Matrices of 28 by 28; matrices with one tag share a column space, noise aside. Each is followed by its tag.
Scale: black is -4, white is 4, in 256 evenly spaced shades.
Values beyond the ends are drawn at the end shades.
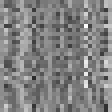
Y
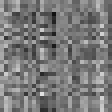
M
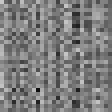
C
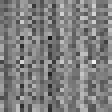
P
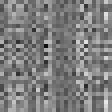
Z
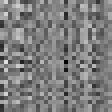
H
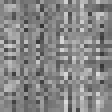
Z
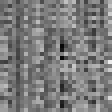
P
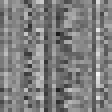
C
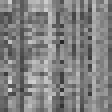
M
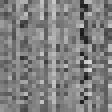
H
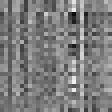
M
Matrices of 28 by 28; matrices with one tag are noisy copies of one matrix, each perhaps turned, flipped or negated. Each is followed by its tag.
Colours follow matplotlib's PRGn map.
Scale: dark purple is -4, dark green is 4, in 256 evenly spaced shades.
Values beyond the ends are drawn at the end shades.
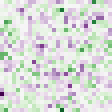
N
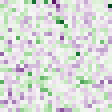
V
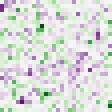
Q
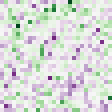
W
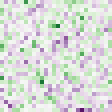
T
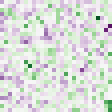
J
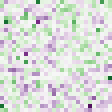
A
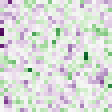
T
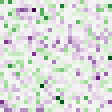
Q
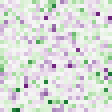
N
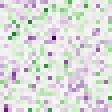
W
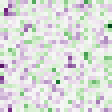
T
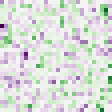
T
